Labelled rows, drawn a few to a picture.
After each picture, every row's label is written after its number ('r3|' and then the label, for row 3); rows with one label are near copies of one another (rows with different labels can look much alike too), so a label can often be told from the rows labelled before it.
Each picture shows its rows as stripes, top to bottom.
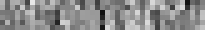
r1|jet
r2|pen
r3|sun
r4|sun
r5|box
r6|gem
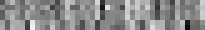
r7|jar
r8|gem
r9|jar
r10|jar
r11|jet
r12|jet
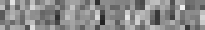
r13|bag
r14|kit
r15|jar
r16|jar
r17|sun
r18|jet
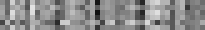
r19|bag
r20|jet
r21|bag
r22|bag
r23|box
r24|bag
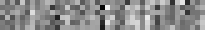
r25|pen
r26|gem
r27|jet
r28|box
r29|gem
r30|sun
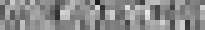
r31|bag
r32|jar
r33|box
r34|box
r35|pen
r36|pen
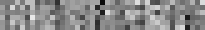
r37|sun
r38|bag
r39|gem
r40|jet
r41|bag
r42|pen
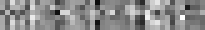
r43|bag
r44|jet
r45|box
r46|kit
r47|bag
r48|bag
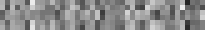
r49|jet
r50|kit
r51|jar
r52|jar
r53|jet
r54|jet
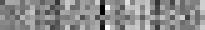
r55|jar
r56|gem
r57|sun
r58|pen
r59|sun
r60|gem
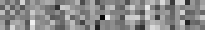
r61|pen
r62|box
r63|kit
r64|gem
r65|jet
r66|bag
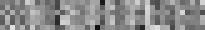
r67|sun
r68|box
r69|kit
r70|box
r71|box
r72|bag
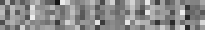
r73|box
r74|jet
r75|kit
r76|jet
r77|jar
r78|pen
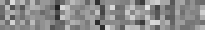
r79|bag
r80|box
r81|jar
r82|box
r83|bag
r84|gem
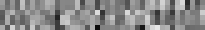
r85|pen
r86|pen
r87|jar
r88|box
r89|box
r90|bag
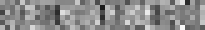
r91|pen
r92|sun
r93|box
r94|sun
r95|jar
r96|kit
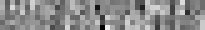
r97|kit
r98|bag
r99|pen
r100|gem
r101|jar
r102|gem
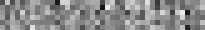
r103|box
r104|gem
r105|pen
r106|kit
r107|jar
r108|jet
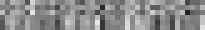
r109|jet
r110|sun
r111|jet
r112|jar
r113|jar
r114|jar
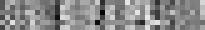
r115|jar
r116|box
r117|sun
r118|box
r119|bag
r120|box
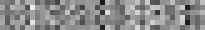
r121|sun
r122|jet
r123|gem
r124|pen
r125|jet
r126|sun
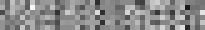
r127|bag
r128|jet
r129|jar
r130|pen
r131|sun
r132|pen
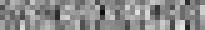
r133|jet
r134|jar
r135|sun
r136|box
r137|pen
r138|pen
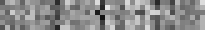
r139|jar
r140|gem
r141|bag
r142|sun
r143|gem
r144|box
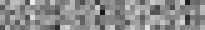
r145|jet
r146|jar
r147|sun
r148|jet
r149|pen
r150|box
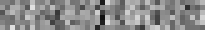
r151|gem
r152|jet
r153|jar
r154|sun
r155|gem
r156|bag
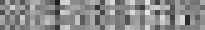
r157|box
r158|bag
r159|box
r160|pen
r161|pen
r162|box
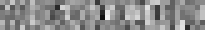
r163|bag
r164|box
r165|gem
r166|gem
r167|kit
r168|pen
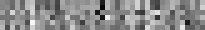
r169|sun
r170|sun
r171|bag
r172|gem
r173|jet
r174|kit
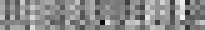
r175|pen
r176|kit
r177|pen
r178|kit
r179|gem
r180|jet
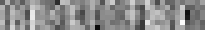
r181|box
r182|kit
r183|jet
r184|jet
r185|kit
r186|bag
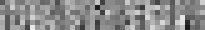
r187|jar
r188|bag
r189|gem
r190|kit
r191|pen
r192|jet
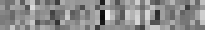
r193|sun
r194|jet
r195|gem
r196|gem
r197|sun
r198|bag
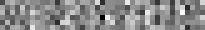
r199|jar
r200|pen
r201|kit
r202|gem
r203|box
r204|jet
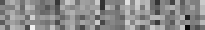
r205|jar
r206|sun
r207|jar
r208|jet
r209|jar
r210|jet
